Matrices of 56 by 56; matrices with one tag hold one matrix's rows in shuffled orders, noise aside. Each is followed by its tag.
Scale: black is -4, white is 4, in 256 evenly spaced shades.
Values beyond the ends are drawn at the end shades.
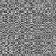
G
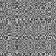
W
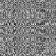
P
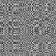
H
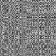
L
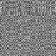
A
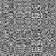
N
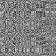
P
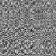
G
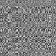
W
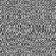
A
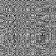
P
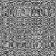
N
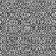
A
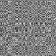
W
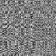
G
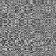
G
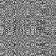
P
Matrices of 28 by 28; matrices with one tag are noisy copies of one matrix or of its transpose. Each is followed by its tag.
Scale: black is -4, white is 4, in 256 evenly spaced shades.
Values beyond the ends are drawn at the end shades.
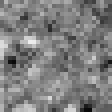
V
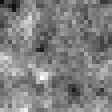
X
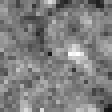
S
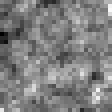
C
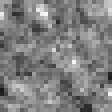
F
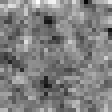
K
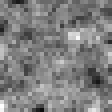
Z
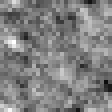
F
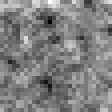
K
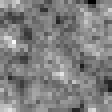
F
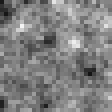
X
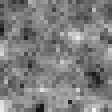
Z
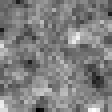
Z
